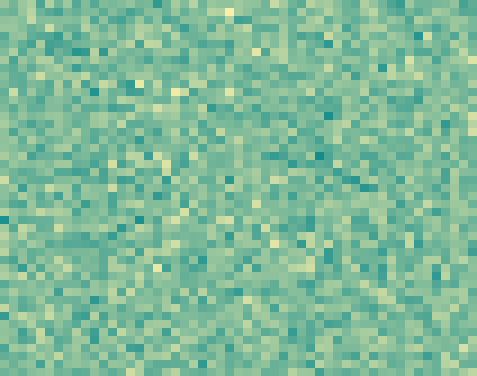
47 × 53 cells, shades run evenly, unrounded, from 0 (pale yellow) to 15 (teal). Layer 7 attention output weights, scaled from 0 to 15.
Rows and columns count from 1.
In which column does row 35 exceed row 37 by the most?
43
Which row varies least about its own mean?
19
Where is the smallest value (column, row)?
26, 2
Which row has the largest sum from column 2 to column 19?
23
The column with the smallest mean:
20
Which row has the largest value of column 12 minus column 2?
7
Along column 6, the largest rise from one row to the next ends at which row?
5
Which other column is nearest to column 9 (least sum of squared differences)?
12
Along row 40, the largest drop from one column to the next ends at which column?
11
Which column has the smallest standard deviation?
45
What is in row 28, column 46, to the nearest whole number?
7
